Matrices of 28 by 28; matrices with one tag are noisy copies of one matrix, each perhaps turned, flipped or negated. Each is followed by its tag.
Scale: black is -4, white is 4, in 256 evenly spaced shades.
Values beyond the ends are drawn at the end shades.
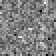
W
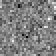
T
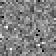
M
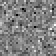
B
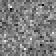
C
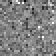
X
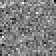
X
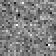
C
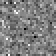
W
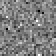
M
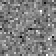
W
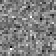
C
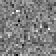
M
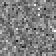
B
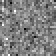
W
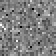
B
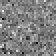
X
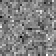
W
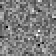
M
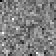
X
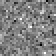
W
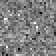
T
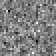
C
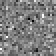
T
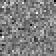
X
